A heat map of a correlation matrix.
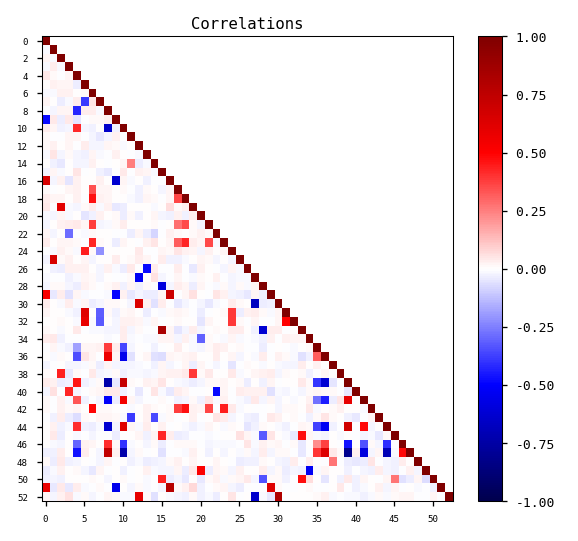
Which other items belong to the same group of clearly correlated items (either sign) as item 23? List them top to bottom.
6, 17, 18, 21, 42
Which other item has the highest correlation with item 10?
39
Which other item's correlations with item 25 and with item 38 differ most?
1
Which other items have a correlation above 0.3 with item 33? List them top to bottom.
15, 45, 50
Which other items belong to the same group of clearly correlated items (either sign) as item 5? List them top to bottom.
7, 24, 31, 32
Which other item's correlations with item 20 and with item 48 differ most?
49
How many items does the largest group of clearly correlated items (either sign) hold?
10
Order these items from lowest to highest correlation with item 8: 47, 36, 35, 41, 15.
41, 15, 35, 36, 47
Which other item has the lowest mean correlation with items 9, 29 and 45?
28
